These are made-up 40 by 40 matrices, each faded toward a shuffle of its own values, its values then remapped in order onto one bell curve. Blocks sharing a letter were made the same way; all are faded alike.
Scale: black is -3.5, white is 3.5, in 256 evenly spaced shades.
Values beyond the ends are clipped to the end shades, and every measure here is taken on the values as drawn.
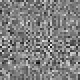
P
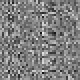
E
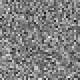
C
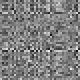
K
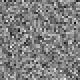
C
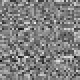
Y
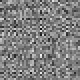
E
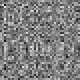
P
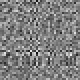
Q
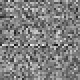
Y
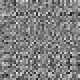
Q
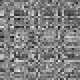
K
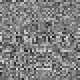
Y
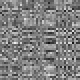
K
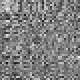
P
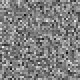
C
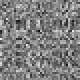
Q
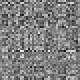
Q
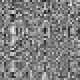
E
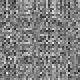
E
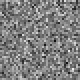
C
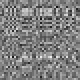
K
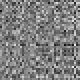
Q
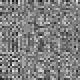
Q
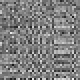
K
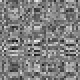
K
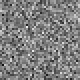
C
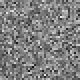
C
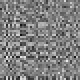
K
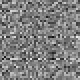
Y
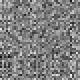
E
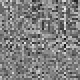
E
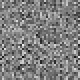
E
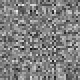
P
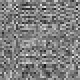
Q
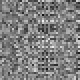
Q
